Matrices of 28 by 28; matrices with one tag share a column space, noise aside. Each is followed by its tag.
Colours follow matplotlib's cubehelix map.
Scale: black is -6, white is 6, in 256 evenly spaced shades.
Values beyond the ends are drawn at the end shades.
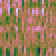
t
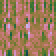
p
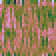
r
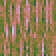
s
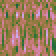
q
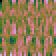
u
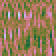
q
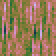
s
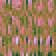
u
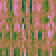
p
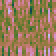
t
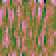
r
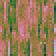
s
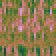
t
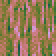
s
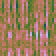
p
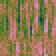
s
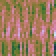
s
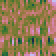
u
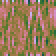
r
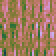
p
